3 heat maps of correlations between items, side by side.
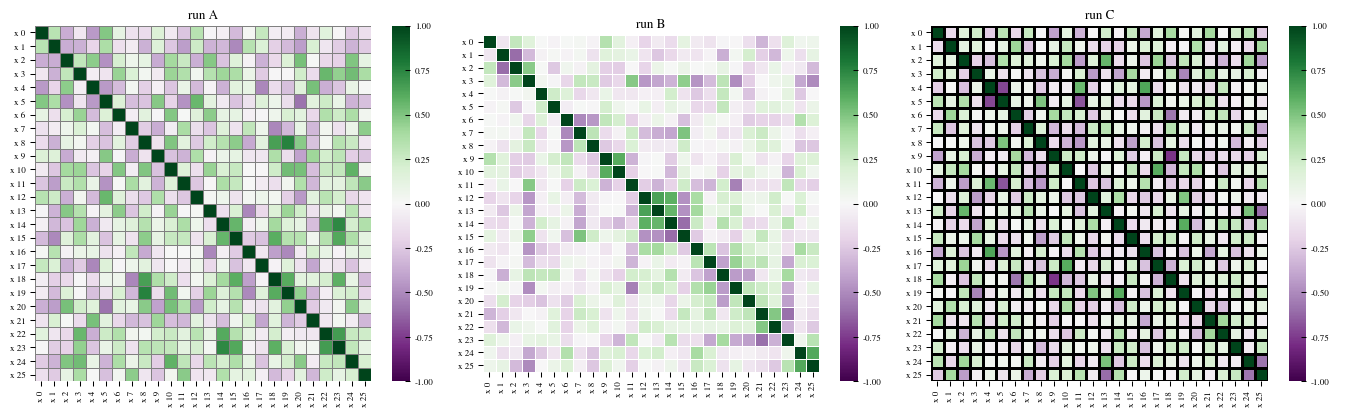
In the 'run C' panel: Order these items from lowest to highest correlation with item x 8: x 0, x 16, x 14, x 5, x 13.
x 14, x 0, x 13, x 16, x 5
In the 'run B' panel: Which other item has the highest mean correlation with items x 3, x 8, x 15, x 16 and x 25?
x 7
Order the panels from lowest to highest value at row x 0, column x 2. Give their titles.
run A, run C, run B
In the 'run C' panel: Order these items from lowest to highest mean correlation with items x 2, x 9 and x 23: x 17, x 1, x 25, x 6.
x 25, x 1, x 6, x 17
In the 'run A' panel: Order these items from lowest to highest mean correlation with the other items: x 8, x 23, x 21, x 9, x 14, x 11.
x 21, x 9, x 11, x 8, x 14, x 23
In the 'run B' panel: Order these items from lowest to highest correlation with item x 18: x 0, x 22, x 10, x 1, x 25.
x 1, x 10, x 25, x 0, x 22
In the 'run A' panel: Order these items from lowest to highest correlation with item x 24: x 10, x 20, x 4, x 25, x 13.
x 4, x 25, x 13, x 20, x 10
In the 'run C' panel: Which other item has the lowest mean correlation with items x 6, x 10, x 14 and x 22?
x 18
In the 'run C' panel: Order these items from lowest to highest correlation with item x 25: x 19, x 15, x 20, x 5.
x 5, x 15, x 20, x 19
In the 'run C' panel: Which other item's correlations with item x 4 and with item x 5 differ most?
x 11
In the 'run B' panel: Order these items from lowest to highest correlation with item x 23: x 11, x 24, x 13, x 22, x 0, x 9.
x 22, x 9, x 13, x 24, x 0, x 11
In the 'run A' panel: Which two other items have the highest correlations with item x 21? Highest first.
x 4, x 9
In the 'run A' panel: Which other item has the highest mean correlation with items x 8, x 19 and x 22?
x 18
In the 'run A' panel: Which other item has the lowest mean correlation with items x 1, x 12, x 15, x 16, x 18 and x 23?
x 2
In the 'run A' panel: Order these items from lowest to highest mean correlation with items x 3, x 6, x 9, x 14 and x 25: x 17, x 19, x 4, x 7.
x 4, x 17, x 19, x 7
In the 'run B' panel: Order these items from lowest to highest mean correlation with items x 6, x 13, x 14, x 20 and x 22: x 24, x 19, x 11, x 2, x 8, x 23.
x 11, x 23, x 8, x 2, x 24, x 19
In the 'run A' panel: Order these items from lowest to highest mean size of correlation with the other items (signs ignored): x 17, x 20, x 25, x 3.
x 17, x 25, x 3, x 20
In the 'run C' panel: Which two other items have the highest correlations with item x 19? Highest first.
x 14, x 12
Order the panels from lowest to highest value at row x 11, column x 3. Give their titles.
run C, run A, run B
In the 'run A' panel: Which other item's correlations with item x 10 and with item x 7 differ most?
x 19
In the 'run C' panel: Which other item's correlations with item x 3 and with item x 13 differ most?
x 2
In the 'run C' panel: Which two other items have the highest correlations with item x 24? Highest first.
x 13, x 2
